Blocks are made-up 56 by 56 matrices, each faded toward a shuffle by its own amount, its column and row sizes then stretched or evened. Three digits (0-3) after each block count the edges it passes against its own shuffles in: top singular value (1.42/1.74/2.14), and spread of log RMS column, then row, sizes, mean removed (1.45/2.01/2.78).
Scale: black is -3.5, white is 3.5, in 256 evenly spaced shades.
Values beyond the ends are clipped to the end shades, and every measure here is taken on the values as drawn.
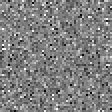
0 1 0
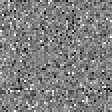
1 0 0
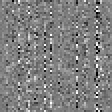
2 3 0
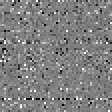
2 1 2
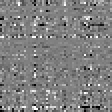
2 2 3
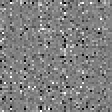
0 2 1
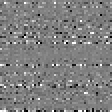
2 1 3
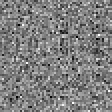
2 1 0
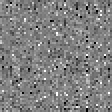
1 2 0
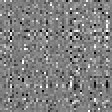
3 2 1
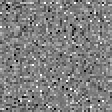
1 0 0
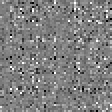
0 2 2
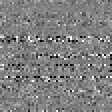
0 0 3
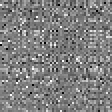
3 0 1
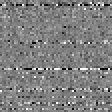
1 0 3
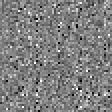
1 2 0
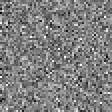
1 1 0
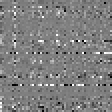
1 2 3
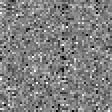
1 1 0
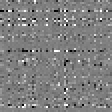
3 2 3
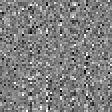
2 2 0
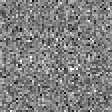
2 1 0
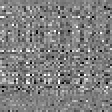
3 0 3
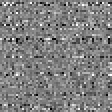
2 1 3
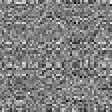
3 1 2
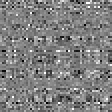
3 0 3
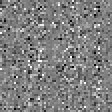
0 2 1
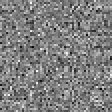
2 0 0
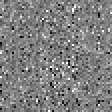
0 2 0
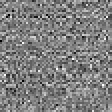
3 0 2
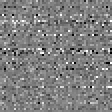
0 1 3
